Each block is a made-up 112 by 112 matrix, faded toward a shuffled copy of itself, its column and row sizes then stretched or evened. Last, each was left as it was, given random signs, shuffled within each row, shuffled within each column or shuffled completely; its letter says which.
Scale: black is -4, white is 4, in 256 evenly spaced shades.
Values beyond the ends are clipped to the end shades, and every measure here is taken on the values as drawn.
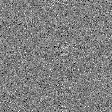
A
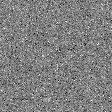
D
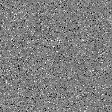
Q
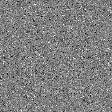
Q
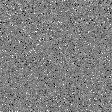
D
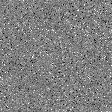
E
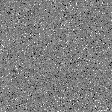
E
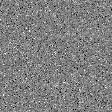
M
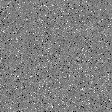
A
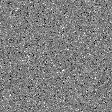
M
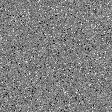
E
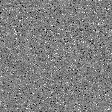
D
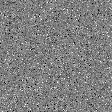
D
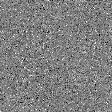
Q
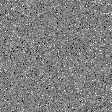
M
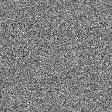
D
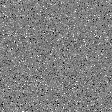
D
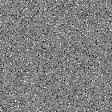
E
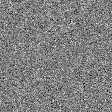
D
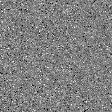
Q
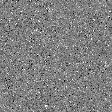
Q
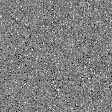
M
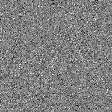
A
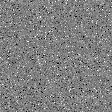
D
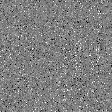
A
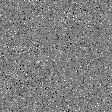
E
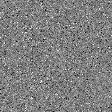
Q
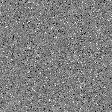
M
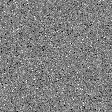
E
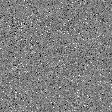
M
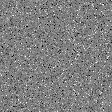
E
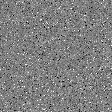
D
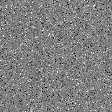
M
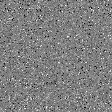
Q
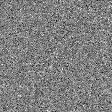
D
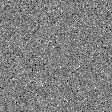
E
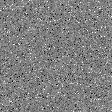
D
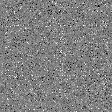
Q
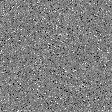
E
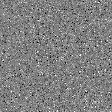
Q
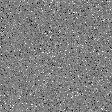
M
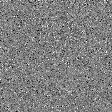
D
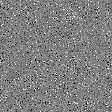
A
